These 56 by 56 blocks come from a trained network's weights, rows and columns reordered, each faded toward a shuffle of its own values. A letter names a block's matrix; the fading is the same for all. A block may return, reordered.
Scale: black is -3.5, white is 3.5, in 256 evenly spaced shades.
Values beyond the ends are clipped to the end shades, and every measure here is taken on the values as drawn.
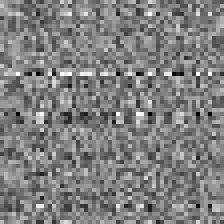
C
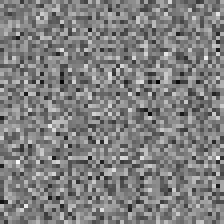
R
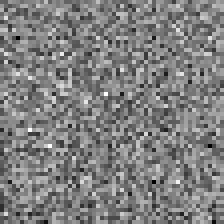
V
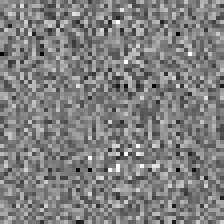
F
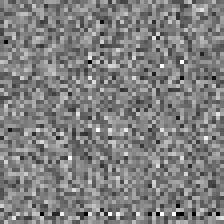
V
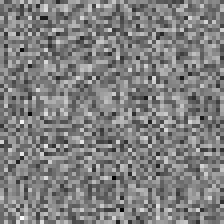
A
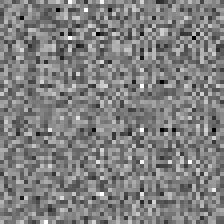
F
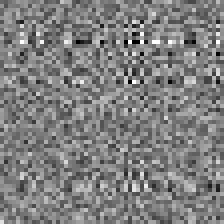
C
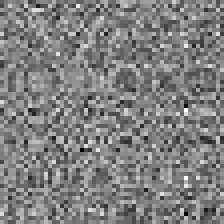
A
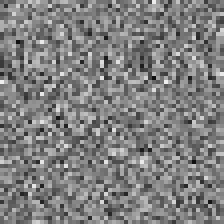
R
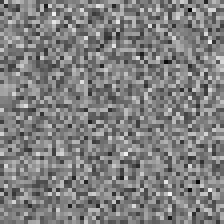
R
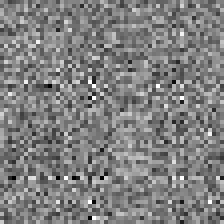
F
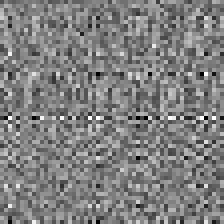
C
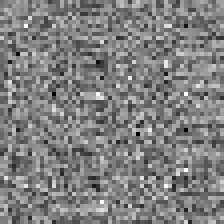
F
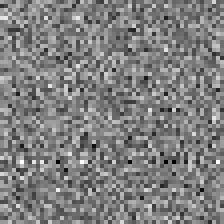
V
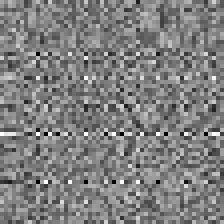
C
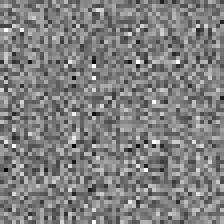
F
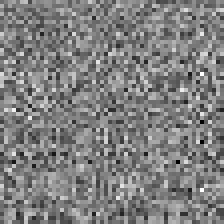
A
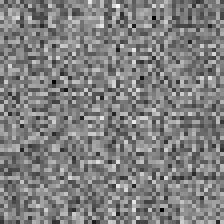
A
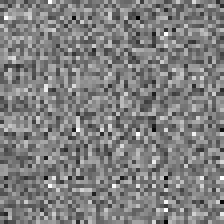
F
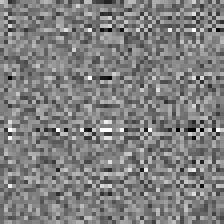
C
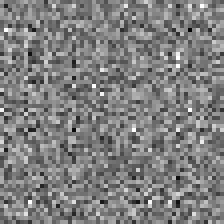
F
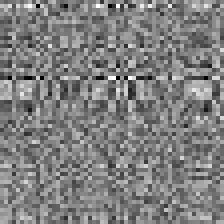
C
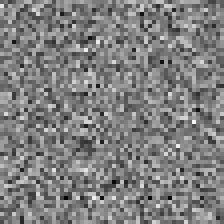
R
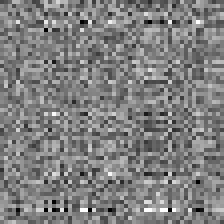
C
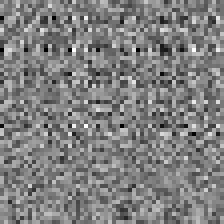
C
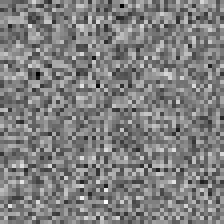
A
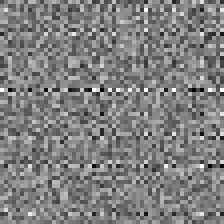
C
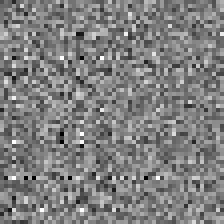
F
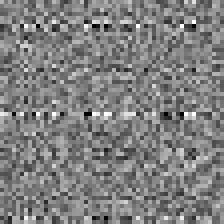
C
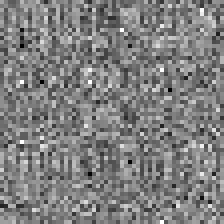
F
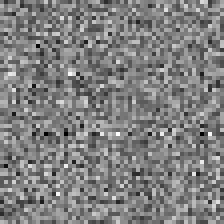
V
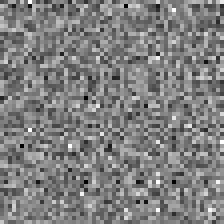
F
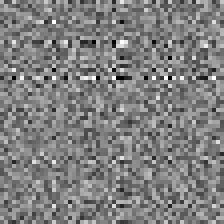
C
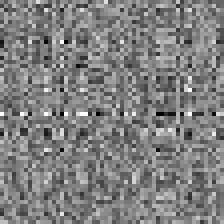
C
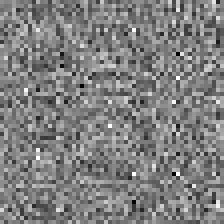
F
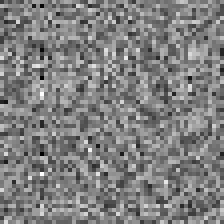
A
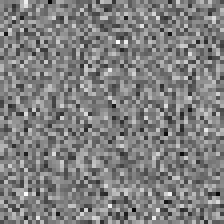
R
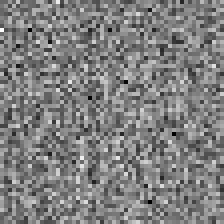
V
